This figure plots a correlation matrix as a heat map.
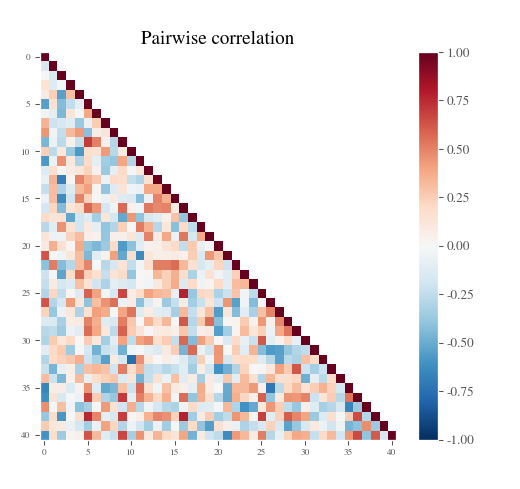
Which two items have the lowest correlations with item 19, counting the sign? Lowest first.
39, 7
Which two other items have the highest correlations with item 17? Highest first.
31, 10
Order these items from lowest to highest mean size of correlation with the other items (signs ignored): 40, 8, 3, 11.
3, 8, 11, 40
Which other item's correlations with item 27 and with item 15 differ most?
22
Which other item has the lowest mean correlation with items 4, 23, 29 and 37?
2
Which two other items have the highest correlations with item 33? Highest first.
29, 9
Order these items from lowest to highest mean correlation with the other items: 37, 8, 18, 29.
37, 8, 18, 29
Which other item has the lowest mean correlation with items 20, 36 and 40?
0
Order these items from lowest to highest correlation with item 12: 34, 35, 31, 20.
34, 31, 20, 35
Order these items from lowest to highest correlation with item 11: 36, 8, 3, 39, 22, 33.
8, 39, 22, 3, 33, 36
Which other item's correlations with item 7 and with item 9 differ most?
36
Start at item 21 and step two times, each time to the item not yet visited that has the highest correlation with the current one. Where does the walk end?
26
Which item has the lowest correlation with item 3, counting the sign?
17
